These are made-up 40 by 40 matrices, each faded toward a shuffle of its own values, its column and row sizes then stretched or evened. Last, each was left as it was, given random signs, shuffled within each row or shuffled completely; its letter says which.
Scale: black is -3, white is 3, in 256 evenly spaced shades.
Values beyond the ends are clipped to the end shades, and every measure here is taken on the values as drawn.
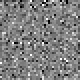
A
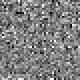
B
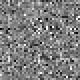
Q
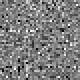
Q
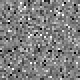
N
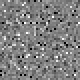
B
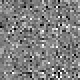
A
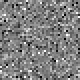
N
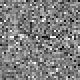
B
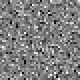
N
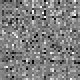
A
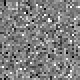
N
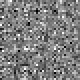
Q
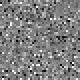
N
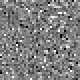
N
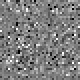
Q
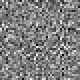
A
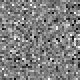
Q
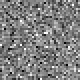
N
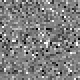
B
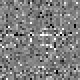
A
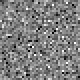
N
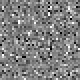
Q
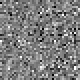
Q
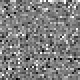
B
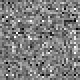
Q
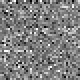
A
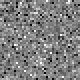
N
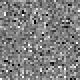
N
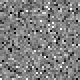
N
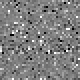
B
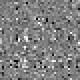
A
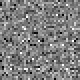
B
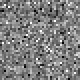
N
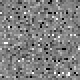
B
